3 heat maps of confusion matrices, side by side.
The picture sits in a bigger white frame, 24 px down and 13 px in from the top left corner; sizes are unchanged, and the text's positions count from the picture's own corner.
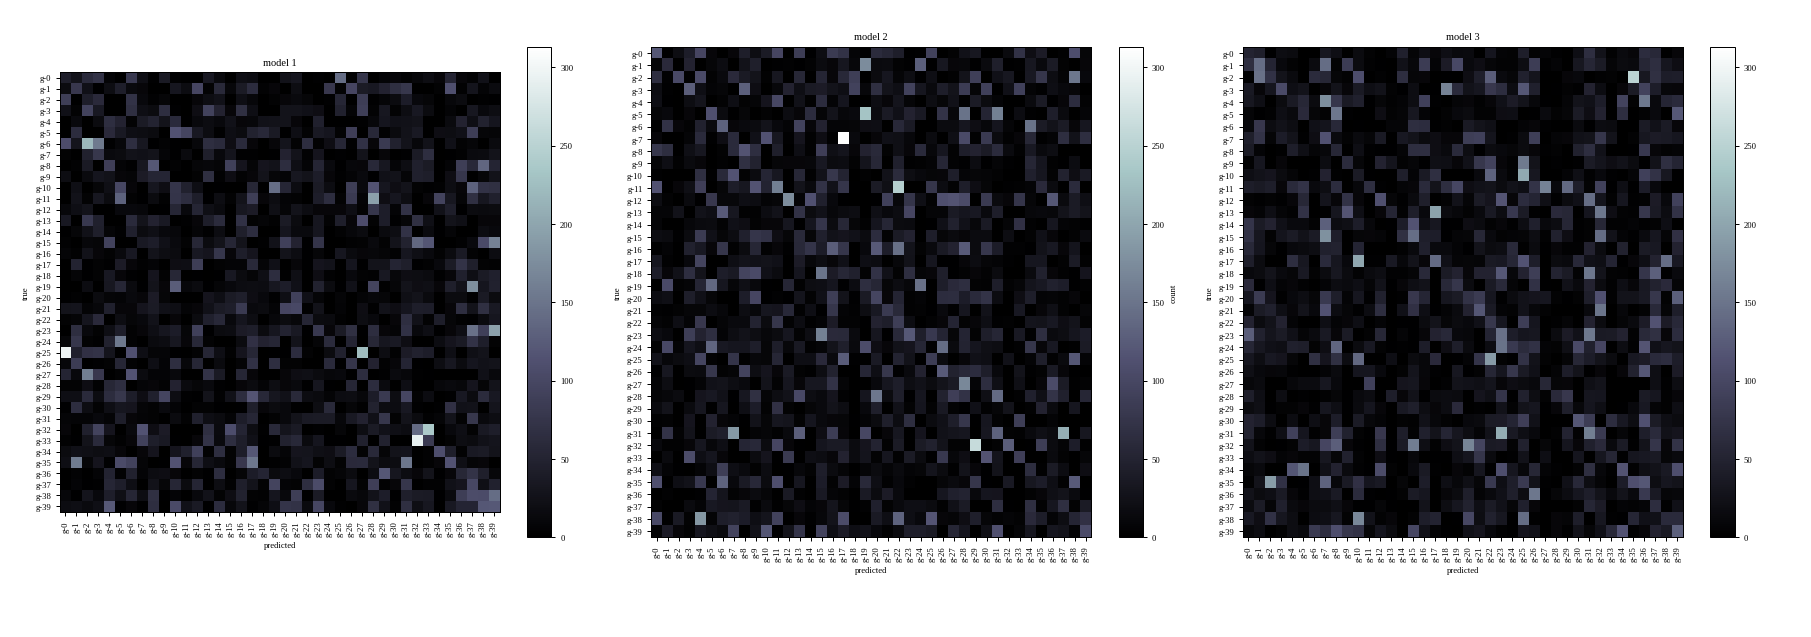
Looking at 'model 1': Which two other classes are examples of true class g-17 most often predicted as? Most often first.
g-12, g-36
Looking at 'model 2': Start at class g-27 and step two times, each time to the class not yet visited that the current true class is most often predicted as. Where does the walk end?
g-20
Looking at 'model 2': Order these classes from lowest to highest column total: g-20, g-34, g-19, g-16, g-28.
g-34, g-19, g-16, g-20, g-28
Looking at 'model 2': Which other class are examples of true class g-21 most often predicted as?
g-16
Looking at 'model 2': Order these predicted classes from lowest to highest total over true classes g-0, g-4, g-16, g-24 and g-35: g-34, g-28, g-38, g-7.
g-7, g-34, g-28, g-38
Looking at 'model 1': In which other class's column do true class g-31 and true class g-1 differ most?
g-35
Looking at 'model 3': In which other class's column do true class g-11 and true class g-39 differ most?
g-27
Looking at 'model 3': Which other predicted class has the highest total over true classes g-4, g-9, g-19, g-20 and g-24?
g-36
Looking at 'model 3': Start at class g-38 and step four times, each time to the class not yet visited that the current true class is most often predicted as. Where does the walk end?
g-37
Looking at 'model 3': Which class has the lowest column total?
g-13
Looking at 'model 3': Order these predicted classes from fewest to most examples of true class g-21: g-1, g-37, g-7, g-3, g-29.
g-29, g-3, g-1, g-37, g-7
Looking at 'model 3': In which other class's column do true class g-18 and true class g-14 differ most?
g-31
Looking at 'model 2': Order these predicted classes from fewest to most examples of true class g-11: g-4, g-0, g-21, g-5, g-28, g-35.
g-5, g-21, g-28, g-35, g-4, g-0
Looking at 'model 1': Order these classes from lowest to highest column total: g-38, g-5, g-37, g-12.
g-12, g-5, g-38, g-37
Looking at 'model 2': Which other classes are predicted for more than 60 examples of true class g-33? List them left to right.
g-3, g-12, g-26, g-30
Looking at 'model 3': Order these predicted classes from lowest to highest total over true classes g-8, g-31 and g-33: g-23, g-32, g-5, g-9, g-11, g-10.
g-11, g-10, g-5, g-9, g-32, g-23
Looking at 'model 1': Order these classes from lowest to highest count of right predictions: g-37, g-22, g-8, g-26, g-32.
g-22, g-26, g-37, g-8, g-32
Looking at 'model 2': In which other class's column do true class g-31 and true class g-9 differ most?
g-37
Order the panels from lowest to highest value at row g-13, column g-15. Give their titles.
model 1, model 2, model 3
